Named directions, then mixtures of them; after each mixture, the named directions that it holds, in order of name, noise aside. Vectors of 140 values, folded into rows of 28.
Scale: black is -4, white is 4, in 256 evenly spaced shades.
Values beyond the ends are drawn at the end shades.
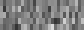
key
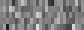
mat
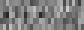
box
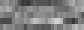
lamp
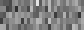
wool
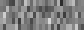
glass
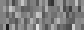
mat.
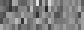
mat, wool.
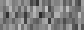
box, wool.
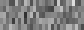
box, glass.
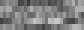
lamp.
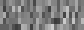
key.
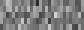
box, wool.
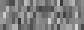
glass.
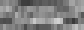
lamp.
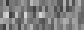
box.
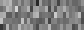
wool.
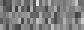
key, wool.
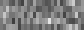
glass, lamp.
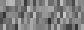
glass.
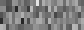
wool.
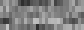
lamp, mat.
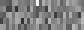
wool.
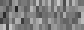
box, wool.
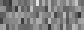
wool.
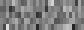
mat.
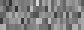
wool.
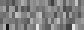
mat, wool.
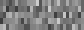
key, wool.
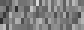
box, wool.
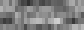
lamp.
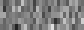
key.
